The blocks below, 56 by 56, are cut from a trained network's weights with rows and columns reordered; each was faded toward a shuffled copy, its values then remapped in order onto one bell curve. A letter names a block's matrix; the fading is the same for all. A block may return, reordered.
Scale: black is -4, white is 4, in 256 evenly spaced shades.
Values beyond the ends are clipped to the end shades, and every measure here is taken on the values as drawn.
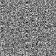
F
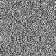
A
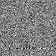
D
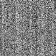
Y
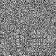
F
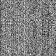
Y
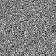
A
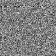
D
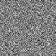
A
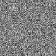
A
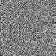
A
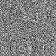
A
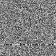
D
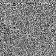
D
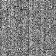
Y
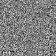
D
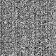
Y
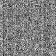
Y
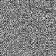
A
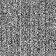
Y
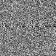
D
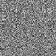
F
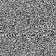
F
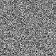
F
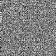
D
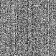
Y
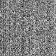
Y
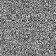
D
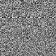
D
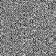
A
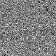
D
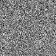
D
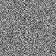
A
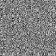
F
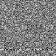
F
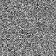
F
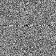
D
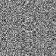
A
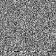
D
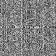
Y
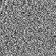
A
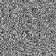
A
